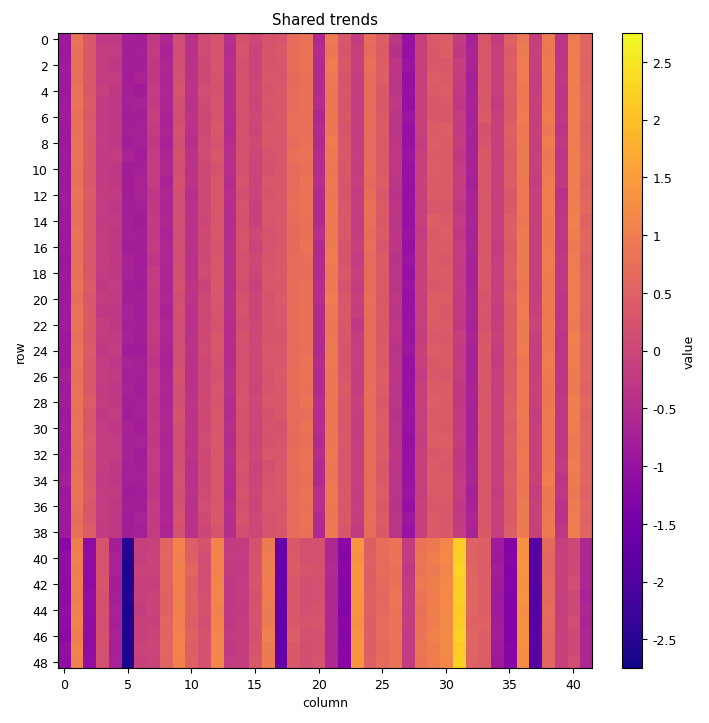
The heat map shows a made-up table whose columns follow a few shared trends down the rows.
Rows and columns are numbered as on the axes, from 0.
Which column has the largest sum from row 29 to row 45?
36
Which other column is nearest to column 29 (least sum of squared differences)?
30
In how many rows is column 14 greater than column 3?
39
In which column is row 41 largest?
31
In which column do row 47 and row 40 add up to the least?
5
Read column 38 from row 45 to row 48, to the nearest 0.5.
0.5 0.5 0.5 0.5
